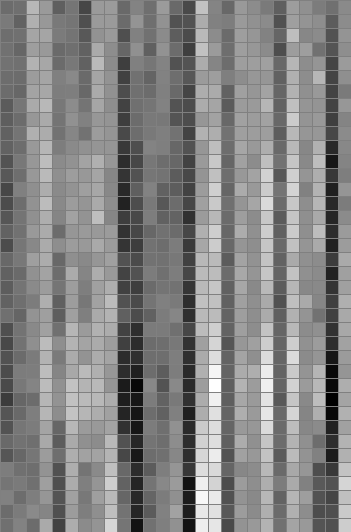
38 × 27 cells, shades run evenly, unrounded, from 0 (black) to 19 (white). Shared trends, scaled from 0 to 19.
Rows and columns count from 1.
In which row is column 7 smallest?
1
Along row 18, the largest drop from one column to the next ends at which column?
26
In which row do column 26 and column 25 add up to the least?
34
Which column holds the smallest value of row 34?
11
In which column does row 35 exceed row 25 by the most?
16
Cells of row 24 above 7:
22
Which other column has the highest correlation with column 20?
4
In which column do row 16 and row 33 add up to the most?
17
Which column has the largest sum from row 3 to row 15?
23
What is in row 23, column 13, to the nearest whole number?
9
